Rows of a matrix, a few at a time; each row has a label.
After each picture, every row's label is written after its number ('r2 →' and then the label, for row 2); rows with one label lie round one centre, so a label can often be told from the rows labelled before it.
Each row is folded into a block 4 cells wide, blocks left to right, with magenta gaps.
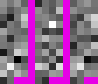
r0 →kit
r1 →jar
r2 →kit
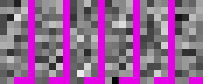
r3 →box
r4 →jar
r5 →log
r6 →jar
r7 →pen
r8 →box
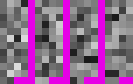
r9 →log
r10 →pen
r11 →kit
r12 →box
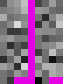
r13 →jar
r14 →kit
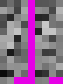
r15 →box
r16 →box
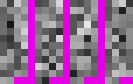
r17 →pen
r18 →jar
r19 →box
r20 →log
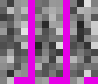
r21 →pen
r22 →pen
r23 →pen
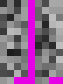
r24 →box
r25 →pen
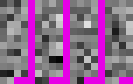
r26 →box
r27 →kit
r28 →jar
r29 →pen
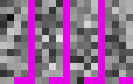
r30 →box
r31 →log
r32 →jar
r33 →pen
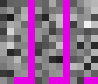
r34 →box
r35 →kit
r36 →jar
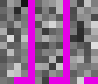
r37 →log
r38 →jar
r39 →pen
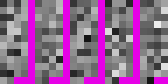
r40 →box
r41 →jar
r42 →box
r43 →log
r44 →jar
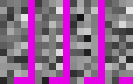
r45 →kit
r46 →jar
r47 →box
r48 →jar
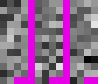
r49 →box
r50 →jar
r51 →kit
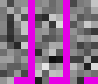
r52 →pen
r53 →kit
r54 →jar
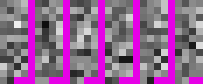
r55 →jar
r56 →pen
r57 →box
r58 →kit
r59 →jar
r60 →pen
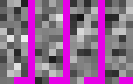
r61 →log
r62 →kit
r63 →box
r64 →box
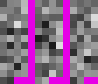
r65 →jar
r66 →pen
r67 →kit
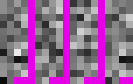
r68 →kit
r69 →pen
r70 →box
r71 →kit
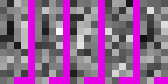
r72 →pen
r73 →pen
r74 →box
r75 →log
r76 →pen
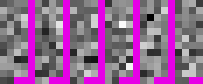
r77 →kit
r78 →pen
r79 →kit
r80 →jar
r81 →box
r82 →log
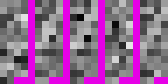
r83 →kit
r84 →box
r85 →box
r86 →pen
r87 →box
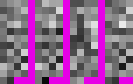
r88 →jar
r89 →jar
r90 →pen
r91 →jar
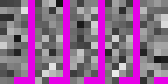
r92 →box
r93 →log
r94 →pen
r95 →log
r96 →kit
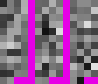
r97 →box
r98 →pen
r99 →jar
